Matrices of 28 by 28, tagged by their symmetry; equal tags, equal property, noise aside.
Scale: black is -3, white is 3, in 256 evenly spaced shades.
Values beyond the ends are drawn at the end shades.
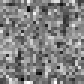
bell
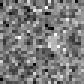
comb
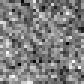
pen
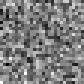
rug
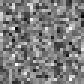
bell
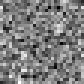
bell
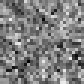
pen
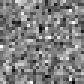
pen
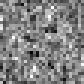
bell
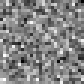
rug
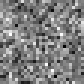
pen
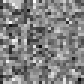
comb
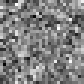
pen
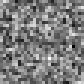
bell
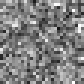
rug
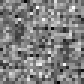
bell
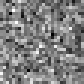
pen
